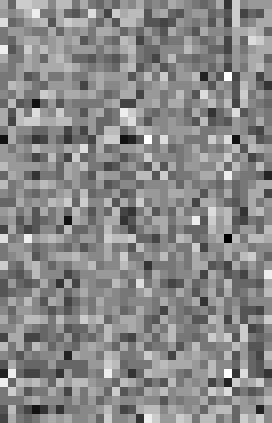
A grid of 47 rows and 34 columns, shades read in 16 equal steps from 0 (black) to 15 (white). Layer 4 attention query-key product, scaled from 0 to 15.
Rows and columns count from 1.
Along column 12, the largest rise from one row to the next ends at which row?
2
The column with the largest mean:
14
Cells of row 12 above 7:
17
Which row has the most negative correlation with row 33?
19
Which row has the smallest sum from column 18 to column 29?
3
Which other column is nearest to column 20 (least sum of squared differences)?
24
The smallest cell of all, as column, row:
29, 27
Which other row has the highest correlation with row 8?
5
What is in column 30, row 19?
11
